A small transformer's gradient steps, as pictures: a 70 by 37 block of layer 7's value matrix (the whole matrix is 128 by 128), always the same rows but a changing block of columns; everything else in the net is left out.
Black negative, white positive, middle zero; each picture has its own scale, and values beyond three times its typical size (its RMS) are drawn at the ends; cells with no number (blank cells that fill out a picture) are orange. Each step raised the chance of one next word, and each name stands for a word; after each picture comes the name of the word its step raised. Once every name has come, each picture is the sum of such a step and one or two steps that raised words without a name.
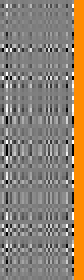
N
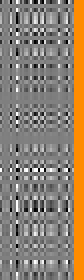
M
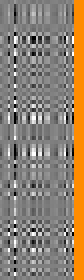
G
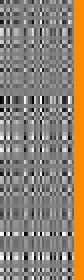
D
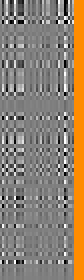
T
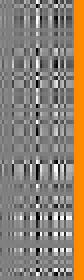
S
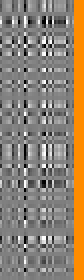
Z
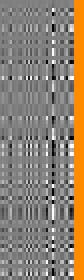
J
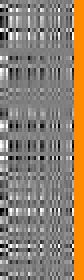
J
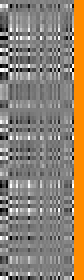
G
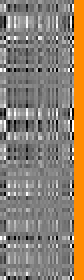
Z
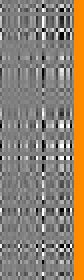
J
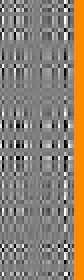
J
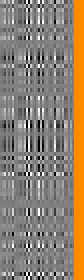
D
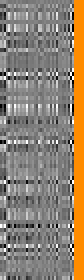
N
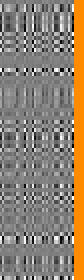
Z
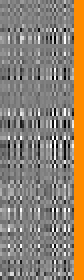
J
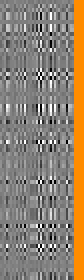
N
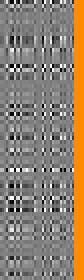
M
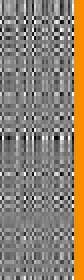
T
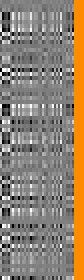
N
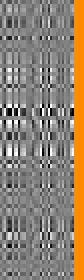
Z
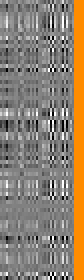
Z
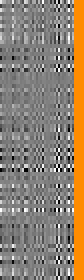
M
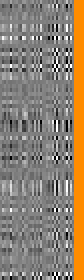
G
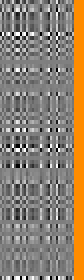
D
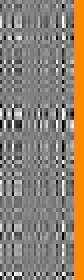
Z
